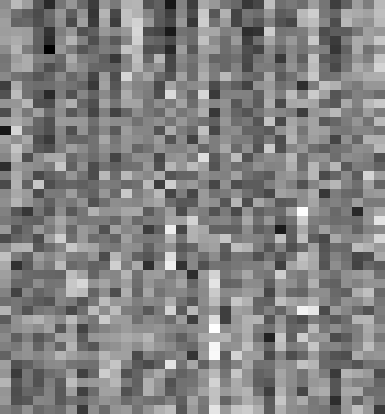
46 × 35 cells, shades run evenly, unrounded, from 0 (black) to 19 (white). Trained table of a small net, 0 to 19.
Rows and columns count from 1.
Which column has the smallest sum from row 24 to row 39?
25
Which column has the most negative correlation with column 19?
11
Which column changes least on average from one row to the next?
13
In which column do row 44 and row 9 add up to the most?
29
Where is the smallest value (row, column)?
6, 5
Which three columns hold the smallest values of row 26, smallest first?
26, 14, 17
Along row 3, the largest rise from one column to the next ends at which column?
19
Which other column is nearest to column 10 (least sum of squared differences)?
34
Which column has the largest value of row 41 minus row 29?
10
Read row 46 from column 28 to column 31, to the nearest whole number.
10 9 9 6
